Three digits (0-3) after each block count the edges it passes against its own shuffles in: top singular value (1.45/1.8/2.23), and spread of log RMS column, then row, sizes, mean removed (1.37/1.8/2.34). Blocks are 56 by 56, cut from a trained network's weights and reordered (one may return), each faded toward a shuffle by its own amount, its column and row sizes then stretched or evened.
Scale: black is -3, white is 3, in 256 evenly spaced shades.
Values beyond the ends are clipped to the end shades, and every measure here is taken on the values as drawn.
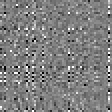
3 3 2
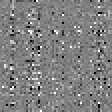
1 3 3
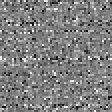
0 0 3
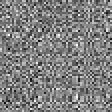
3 1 2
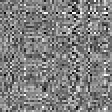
3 3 1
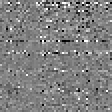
2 2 3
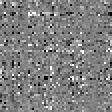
0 3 3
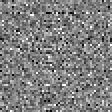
1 0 1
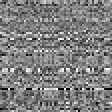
3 0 3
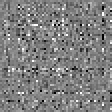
1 3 3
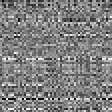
3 0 3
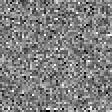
0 0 1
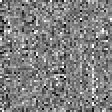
1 3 0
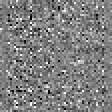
1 3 1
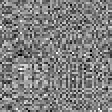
3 0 0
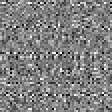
2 0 3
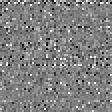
2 0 3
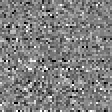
0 1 3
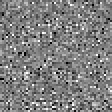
2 0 1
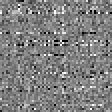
2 2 3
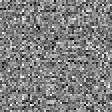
2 1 2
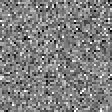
0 0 0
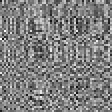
3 1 2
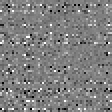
0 2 3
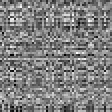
3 3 1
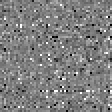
1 1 2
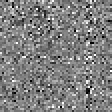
1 2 2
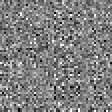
2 2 1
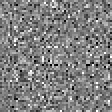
2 2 1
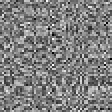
3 0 0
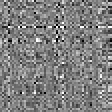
3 3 2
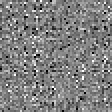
2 3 0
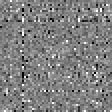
2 2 3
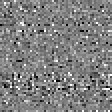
0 0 3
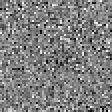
0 0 1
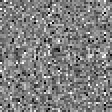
1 2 0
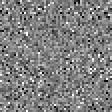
1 1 1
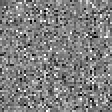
0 2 1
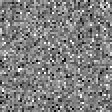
0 1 0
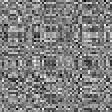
3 2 3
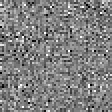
0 1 2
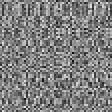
3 2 0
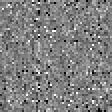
1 2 1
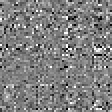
2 2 3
